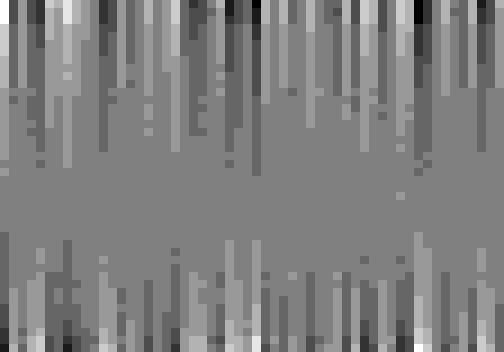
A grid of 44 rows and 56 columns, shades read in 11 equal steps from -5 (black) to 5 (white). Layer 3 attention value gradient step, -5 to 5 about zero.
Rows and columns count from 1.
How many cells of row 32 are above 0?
6
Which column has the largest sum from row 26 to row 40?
47
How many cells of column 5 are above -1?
24
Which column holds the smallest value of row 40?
1
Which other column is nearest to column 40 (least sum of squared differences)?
2
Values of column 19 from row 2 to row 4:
1 1 1
